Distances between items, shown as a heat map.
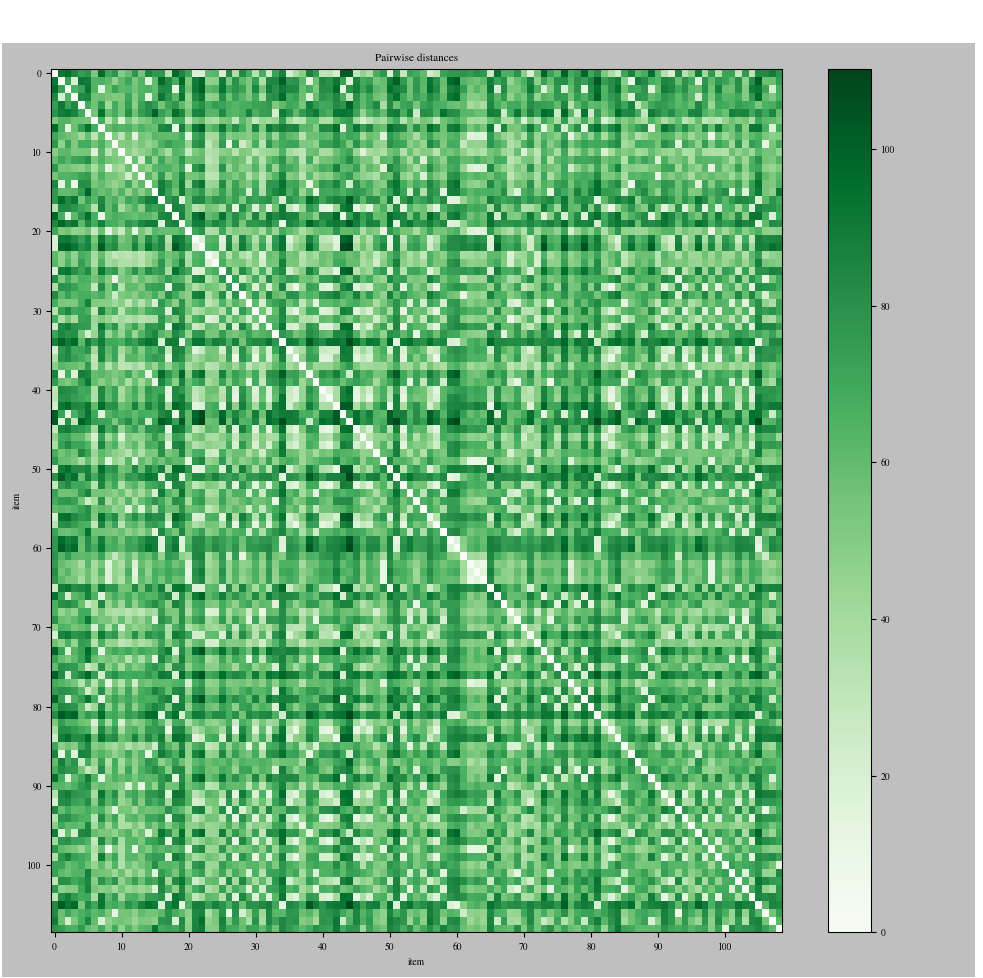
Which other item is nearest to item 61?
28
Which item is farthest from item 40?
44
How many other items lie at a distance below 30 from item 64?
8
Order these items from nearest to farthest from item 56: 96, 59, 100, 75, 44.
75, 100, 59, 96, 44
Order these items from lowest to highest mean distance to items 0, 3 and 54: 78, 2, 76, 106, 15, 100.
78, 100, 106, 15, 2, 76
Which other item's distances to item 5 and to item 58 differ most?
15
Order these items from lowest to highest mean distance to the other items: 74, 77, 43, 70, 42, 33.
70, 77, 74, 33, 42, 43
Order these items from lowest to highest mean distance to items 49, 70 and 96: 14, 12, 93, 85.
12, 14, 85, 93
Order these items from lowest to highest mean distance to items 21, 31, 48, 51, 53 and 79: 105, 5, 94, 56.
94, 56, 105, 5
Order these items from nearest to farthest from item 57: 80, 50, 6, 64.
6, 50, 80, 64
